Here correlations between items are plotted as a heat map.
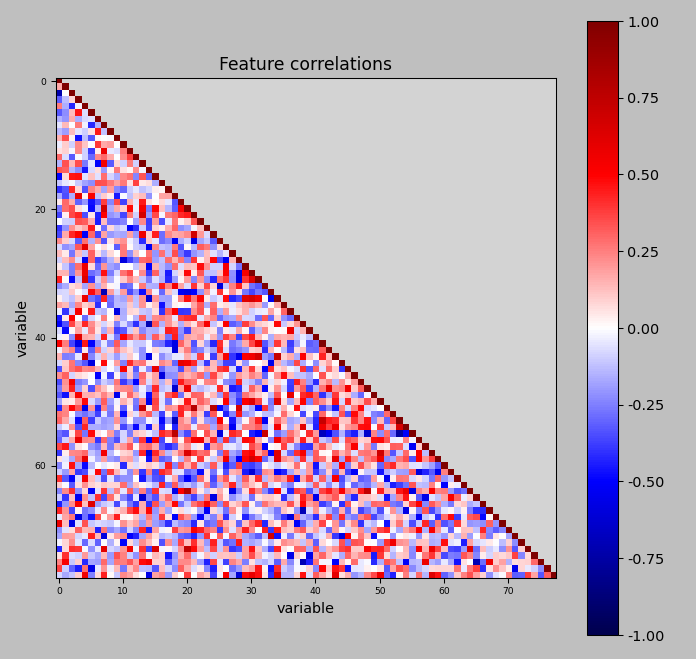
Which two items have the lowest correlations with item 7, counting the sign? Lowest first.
33, 71
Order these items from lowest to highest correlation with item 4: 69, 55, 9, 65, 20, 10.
55, 9, 20, 10, 65, 69
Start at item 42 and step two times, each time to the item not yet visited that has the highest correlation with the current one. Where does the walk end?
64
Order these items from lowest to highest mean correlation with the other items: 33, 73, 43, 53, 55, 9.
33, 55, 9, 53, 43, 73
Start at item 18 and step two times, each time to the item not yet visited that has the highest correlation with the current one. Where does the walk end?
32
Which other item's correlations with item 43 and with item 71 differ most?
34
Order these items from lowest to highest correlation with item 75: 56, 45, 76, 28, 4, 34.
4, 34, 76, 56, 45, 28
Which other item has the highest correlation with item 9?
68
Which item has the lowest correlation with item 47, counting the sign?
12
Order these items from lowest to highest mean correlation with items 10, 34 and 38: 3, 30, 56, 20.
3, 20, 56, 30
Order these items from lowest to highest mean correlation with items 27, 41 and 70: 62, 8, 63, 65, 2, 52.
2, 8, 65, 52, 62, 63
